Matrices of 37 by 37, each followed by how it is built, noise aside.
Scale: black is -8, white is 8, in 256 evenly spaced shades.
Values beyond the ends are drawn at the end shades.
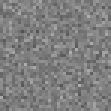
noise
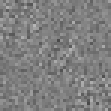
block diagonal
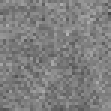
smooth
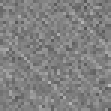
Toeplitz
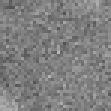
smooth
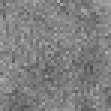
smooth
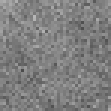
smooth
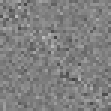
block diagonal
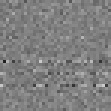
uneven rows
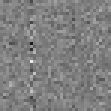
uneven columns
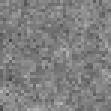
smooth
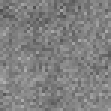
smooth
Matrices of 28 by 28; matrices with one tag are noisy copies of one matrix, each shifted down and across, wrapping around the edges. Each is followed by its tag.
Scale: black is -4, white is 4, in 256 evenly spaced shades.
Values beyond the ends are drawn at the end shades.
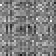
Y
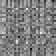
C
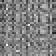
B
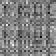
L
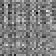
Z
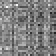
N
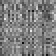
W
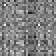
B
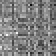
N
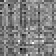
N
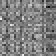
B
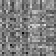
N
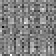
C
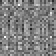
C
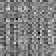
Z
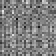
C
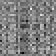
B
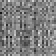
W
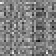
B
